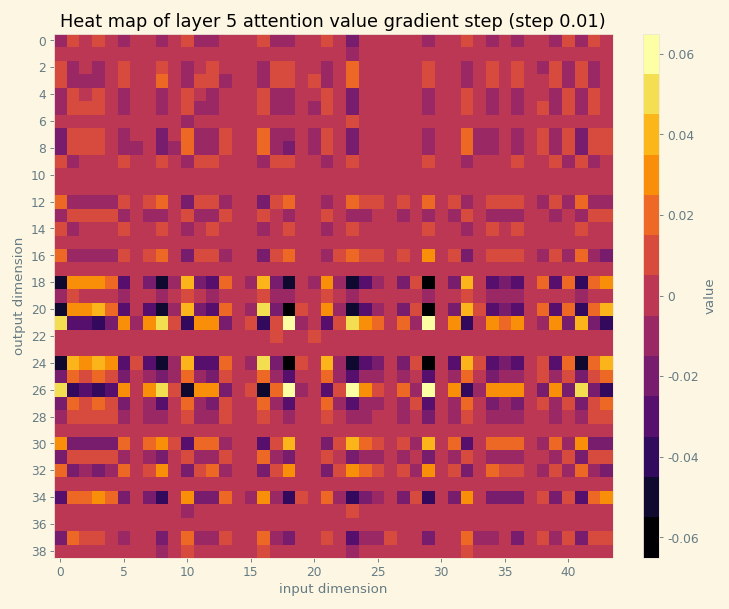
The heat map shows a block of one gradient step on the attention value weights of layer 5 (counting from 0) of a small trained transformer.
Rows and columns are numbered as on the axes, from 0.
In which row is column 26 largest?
37
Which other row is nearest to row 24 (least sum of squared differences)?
20
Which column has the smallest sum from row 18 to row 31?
29
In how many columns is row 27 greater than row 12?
14
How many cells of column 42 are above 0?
15
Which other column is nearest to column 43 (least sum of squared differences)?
3
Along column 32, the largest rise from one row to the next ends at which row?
27
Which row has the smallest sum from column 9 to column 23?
18
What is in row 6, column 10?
-0.01
